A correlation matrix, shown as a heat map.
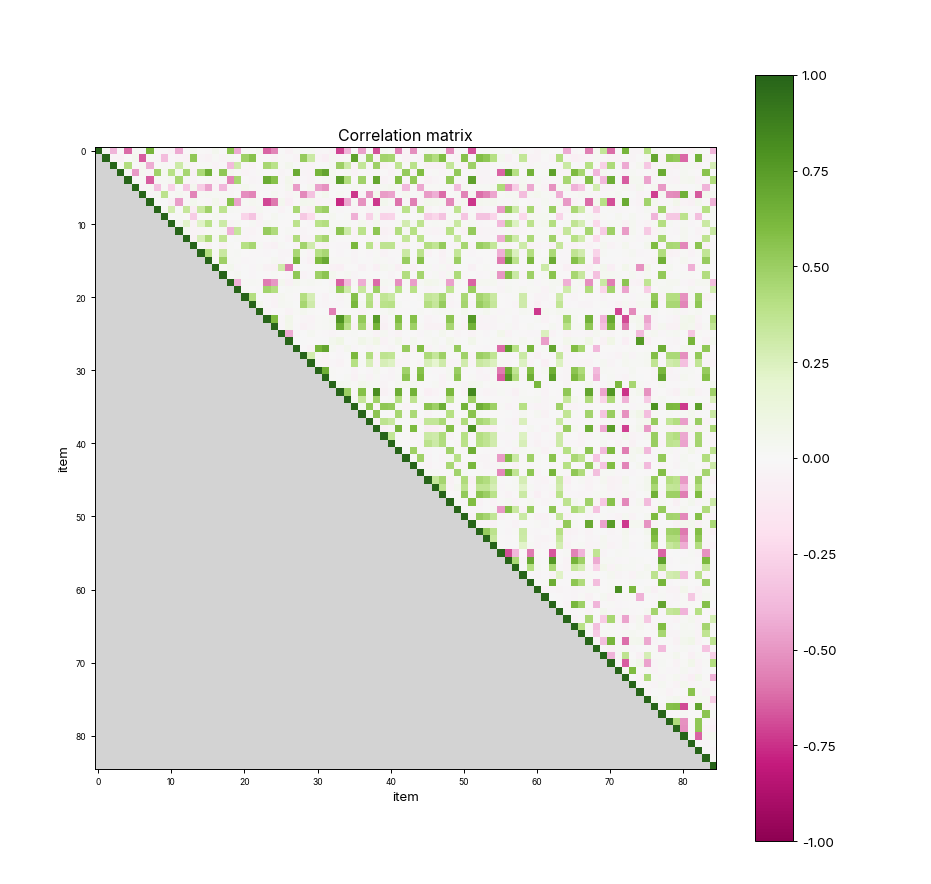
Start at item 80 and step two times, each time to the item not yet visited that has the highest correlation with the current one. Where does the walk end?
9
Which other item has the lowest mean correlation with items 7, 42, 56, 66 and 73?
55
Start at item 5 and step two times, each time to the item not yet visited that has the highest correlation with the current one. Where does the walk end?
68
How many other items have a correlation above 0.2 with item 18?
5
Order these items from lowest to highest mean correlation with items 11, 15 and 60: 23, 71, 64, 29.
29, 64, 23, 71
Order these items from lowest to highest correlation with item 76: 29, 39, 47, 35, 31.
31, 29, 39, 47, 35
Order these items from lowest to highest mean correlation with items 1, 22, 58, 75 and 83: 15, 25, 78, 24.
24, 25, 15, 78
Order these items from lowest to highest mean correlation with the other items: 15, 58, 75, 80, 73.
80, 75, 73, 58, 15
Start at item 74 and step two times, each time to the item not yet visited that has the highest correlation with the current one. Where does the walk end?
81
